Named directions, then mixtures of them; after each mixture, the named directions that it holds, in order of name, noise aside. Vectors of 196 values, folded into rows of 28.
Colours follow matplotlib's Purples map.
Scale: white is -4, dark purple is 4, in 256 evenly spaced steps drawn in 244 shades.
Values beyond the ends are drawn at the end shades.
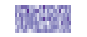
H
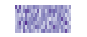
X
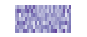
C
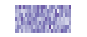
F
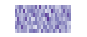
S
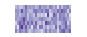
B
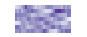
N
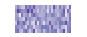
C.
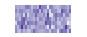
B, F, S.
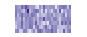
C, H.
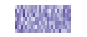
F, S, X.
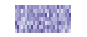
B.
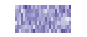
C, F, N.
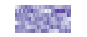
N, S.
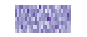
H, S.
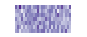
B, F, X.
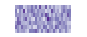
S.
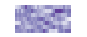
N.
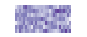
B, N.
